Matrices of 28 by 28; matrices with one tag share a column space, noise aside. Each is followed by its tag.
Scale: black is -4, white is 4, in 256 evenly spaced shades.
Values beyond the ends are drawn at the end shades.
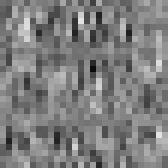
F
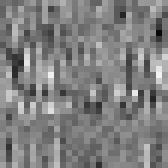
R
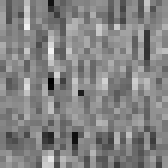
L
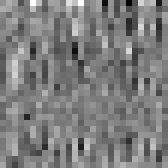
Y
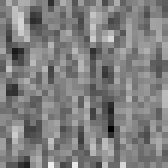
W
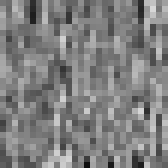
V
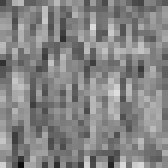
W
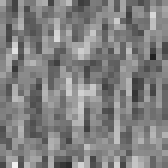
W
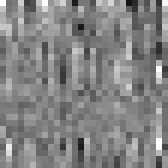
Y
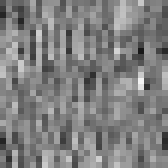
L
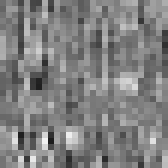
L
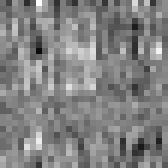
Y
